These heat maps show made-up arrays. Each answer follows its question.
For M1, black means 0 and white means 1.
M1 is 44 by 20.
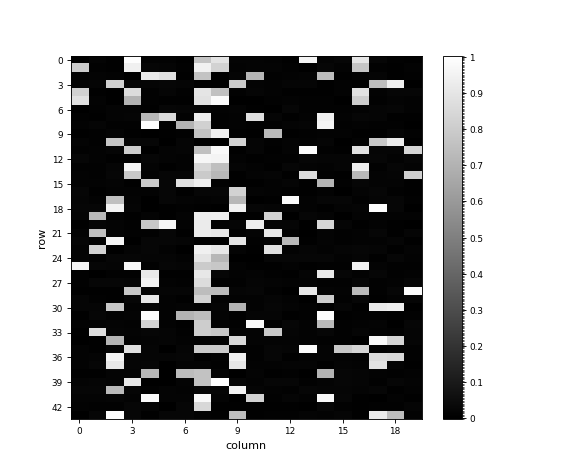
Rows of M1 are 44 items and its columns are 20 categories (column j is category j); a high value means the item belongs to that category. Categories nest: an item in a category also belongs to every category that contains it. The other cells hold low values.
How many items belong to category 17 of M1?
8
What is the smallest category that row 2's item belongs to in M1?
5
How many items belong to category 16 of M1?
10
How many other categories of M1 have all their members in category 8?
8
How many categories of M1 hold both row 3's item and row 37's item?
3
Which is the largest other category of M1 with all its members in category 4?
14
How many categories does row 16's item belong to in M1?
1
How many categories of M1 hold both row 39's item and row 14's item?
3
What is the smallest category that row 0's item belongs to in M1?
13
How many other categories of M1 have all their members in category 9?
4
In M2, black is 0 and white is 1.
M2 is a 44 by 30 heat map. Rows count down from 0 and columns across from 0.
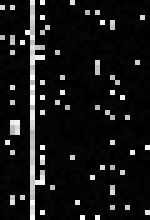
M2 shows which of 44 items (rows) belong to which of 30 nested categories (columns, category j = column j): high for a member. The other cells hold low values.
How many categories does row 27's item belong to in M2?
1
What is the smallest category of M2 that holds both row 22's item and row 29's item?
8
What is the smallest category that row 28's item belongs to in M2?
1
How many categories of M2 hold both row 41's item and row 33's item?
2
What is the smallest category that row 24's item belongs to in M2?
3
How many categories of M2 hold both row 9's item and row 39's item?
1
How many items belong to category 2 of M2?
12
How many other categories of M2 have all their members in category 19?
4
